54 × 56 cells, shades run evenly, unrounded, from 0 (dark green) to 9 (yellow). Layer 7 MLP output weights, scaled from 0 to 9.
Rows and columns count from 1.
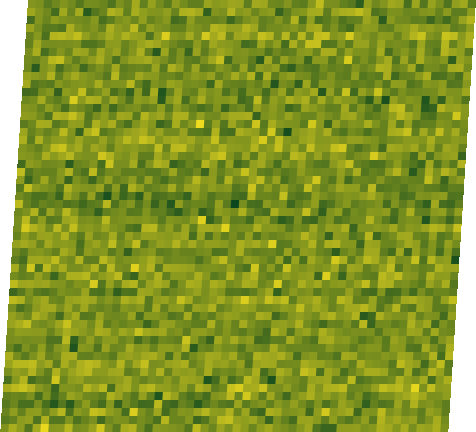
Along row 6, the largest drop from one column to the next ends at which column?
38
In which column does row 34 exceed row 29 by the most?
16
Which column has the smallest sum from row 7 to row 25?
44
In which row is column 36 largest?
6
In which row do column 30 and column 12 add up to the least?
8
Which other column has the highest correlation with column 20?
11
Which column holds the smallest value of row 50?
20
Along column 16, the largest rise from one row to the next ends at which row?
36
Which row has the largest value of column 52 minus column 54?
23
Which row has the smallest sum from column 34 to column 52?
28
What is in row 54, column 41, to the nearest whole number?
2
